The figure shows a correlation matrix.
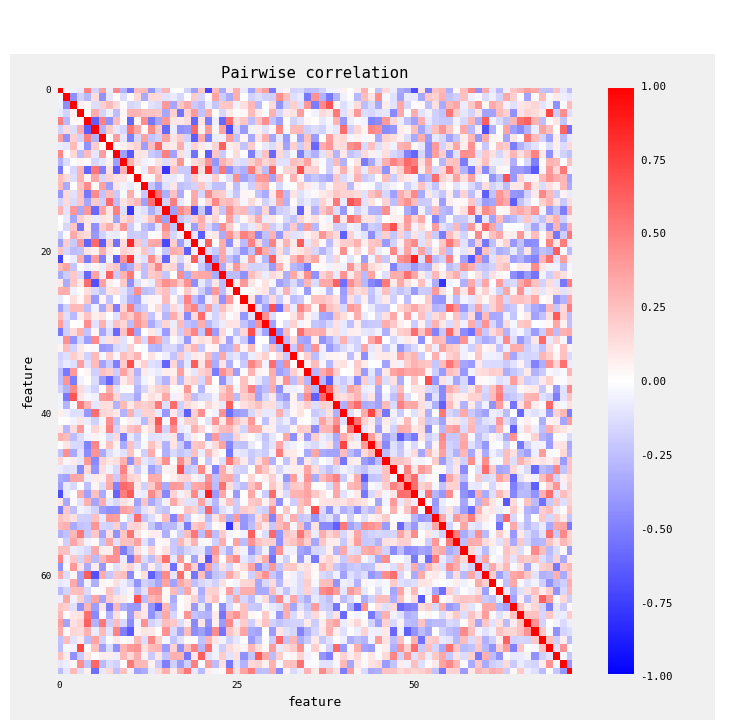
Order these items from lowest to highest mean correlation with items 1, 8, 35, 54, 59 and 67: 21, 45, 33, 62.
21, 62, 33, 45
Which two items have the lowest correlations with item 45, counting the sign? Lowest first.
24, 4
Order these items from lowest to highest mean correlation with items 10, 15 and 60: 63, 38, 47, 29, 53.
63, 38, 53, 29, 47
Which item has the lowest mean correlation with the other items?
64
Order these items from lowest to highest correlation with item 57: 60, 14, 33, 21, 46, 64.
21, 60, 46, 33, 14, 64
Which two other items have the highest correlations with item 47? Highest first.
17, 60
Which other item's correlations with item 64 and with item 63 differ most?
11
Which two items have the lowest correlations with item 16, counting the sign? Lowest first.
59, 53
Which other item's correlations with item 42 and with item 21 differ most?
52
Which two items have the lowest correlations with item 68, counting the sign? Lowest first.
51, 27
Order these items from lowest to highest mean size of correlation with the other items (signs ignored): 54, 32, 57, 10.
32, 57, 54, 10
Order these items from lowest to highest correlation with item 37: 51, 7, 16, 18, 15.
16, 51, 15, 7, 18
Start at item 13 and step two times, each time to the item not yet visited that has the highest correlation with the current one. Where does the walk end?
41
